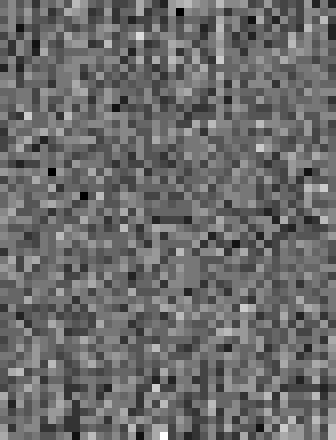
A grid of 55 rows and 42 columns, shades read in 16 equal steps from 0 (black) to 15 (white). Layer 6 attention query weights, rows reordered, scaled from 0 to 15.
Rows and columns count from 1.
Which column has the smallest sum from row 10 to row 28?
21
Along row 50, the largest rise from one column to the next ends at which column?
36
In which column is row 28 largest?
41
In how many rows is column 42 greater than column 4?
23
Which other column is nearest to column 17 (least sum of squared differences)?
15
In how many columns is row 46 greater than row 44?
19
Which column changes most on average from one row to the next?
33
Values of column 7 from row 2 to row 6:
3 4 6 8 5
